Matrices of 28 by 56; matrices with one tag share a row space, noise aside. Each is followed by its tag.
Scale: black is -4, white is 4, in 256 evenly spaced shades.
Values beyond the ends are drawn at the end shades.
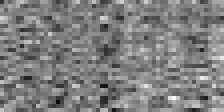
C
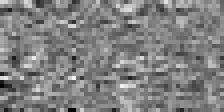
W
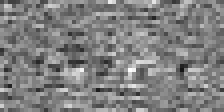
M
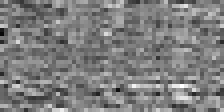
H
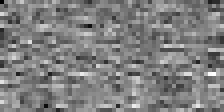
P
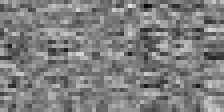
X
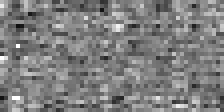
H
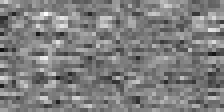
P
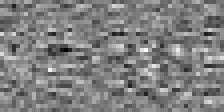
X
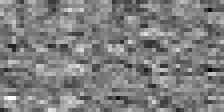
X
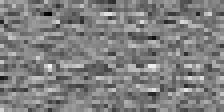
M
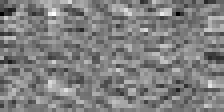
X
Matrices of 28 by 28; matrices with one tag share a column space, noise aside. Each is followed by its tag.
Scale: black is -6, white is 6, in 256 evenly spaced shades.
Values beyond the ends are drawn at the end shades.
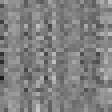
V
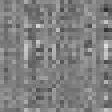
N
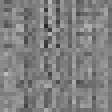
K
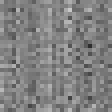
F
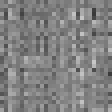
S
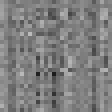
S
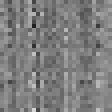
K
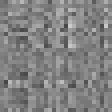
K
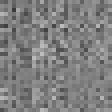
N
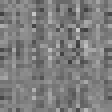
N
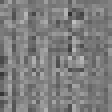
S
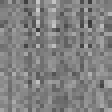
K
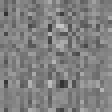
K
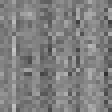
S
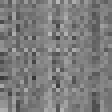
V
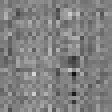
S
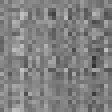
S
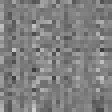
V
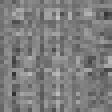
S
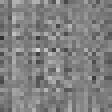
V
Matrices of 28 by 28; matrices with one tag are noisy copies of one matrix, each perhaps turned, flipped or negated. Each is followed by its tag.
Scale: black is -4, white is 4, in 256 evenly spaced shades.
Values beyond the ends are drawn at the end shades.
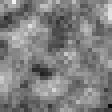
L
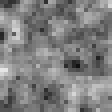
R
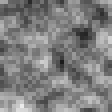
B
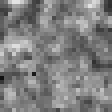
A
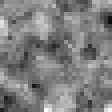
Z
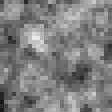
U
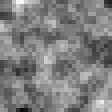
Z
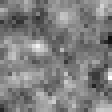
R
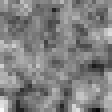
A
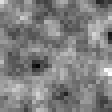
R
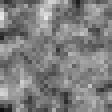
A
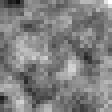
L
